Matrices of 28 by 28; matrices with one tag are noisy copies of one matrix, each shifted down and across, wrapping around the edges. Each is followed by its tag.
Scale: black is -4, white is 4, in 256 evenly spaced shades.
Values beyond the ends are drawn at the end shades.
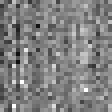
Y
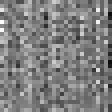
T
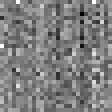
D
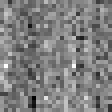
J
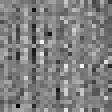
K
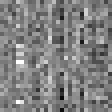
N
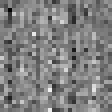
J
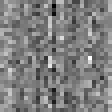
Y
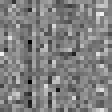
N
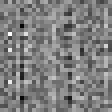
T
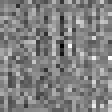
K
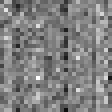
J
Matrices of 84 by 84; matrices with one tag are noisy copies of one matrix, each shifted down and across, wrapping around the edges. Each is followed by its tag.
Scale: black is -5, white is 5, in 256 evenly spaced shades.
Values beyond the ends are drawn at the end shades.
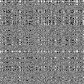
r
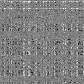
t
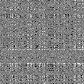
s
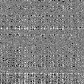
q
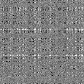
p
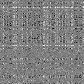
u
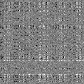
s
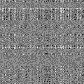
q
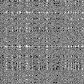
r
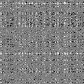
r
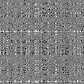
r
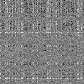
u
